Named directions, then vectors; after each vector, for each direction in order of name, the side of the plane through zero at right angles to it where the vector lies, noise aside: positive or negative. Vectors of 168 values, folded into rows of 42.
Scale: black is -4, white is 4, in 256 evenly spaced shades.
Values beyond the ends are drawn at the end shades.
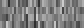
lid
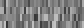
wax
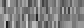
negative, positive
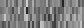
negative, negative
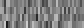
negative, positive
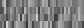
positive, negative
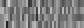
negative, positive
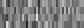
positive, negative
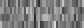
positive, positive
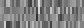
negative, positive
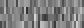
negative, negative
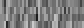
negative, positive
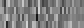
negative, positive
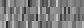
negative, positive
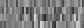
negative, negative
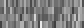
negative, negative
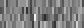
negative, negative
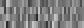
negative, positive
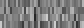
positive, positive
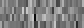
positive, positive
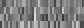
negative, negative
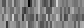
negative, positive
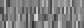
positive, negative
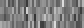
positive, positive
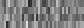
negative, positive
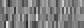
positive, negative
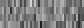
positive, positive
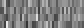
positive, negative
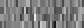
negative, negative
